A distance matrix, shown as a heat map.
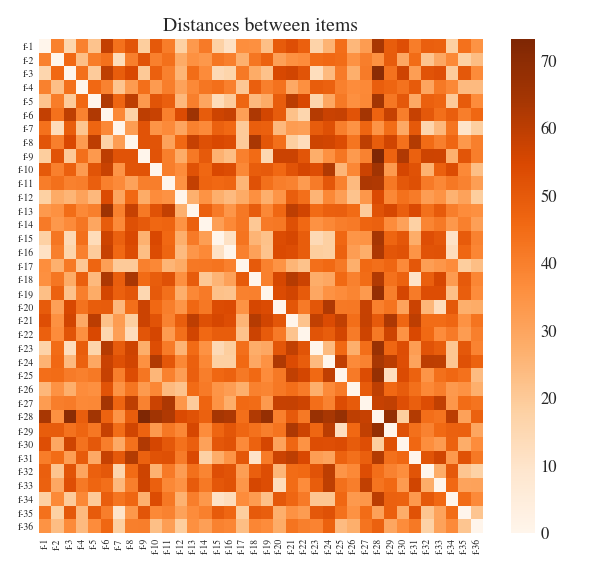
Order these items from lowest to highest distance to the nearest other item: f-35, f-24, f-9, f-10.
f-35, f-9, f-24, f-10
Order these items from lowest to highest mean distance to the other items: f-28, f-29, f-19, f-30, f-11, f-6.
f-19, f-11, f-30, f-29, f-6, f-28
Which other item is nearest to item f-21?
f-8
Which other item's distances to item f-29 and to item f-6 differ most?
f-25
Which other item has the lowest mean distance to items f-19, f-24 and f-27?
f-16
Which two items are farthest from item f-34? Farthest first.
f-28, f-10
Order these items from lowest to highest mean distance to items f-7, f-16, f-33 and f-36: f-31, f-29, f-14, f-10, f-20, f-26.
f-20, f-26, f-14, f-10, f-29, f-31
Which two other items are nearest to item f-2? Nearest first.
f-7, f-35
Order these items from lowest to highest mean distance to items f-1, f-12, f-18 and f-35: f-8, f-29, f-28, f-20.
f-20, f-29, f-8, f-28
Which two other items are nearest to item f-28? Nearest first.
f-30, f-35
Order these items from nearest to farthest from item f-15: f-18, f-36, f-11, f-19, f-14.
f-19, f-18, f-14, f-36, f-11
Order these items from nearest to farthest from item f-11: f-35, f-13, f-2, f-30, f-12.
f-12, f-35, f-2, f-30, f-13
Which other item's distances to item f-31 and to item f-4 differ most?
f-18
